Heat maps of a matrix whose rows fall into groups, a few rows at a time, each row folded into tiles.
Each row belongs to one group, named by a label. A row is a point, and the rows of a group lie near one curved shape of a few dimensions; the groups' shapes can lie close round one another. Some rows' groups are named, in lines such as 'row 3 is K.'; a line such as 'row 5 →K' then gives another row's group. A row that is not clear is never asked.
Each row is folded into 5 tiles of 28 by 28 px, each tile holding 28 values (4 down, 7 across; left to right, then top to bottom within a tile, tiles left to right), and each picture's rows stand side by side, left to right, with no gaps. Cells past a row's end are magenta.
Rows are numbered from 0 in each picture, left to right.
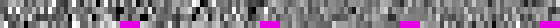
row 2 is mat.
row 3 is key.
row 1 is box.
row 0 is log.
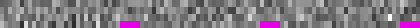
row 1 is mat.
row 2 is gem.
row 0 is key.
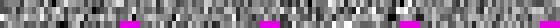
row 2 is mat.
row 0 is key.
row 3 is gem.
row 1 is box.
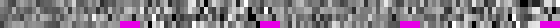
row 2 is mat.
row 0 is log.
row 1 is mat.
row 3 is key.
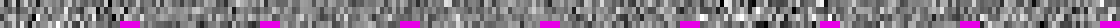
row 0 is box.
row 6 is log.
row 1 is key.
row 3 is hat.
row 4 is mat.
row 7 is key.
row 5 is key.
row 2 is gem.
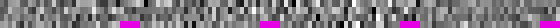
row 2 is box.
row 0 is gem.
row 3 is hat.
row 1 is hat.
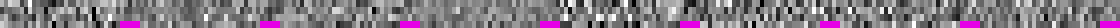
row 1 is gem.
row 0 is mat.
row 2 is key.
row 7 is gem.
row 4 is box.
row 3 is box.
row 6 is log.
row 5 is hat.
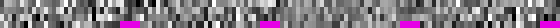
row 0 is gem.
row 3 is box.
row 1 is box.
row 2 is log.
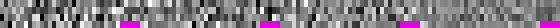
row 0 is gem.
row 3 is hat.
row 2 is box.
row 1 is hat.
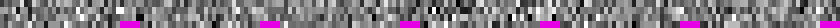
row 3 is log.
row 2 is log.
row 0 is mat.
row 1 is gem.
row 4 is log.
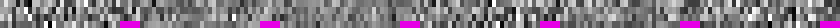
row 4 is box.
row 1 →log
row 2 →box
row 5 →box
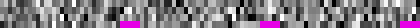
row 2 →key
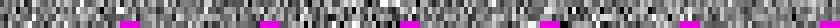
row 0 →mat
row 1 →box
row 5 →mat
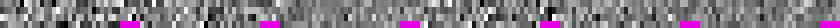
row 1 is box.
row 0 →key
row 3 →hat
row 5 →mat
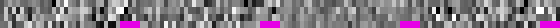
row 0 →mat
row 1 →key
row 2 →mat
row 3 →mat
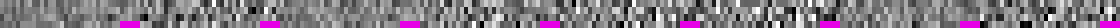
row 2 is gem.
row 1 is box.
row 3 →key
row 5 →box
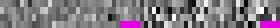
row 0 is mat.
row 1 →mat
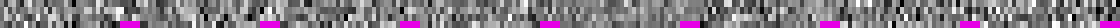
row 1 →gem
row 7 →log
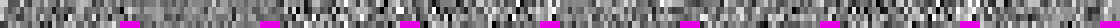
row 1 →box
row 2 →mat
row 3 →log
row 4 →gem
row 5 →key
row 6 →log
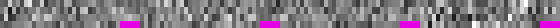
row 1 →log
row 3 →mat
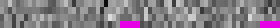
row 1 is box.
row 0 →mat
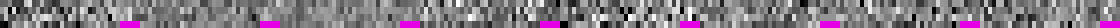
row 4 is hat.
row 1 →box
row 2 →gem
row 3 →box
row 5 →key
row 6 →key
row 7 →box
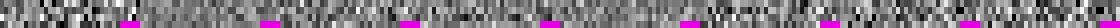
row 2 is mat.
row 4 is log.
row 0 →key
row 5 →mat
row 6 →mat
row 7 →mat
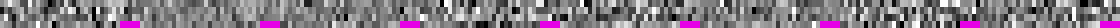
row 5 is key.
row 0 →mat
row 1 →mat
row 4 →key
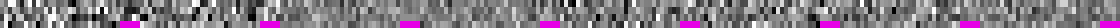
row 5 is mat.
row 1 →box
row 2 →hat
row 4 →box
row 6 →key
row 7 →key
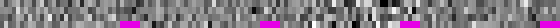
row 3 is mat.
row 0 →log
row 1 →box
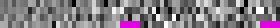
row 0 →gem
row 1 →mat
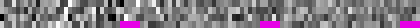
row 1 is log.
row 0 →box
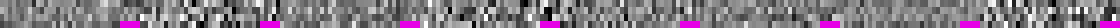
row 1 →key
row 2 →log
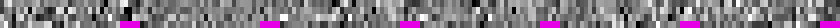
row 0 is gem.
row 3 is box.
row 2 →box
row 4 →gem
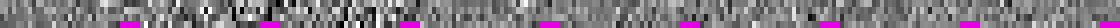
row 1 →gem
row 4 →box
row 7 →key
